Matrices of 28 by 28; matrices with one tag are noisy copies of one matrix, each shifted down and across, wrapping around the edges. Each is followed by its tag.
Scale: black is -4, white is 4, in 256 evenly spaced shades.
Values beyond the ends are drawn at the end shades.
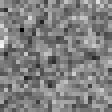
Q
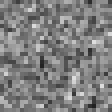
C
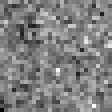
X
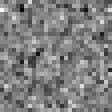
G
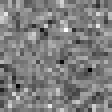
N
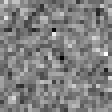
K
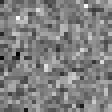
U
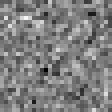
G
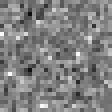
G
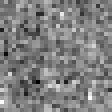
X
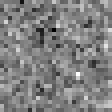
X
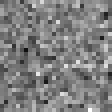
Q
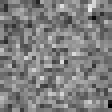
Q
